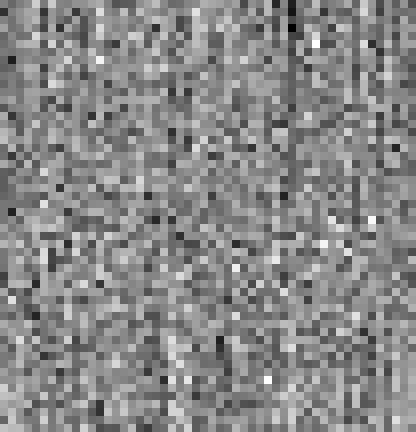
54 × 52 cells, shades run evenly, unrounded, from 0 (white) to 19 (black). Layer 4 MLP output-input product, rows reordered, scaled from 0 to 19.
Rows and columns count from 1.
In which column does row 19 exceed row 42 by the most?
50
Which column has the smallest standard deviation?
51
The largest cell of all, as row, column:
4, 37
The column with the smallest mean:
18
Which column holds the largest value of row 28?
20
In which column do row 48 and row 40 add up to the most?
21
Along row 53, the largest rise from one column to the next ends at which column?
38
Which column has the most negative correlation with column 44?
52
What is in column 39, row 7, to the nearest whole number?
13
